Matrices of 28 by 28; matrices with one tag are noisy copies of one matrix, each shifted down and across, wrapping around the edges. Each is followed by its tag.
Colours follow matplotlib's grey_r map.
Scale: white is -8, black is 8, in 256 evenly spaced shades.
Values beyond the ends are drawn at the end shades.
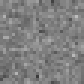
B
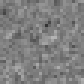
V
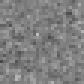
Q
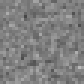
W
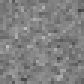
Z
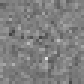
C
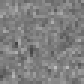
B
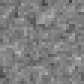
V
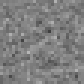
W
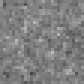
Z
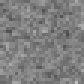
Z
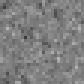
B
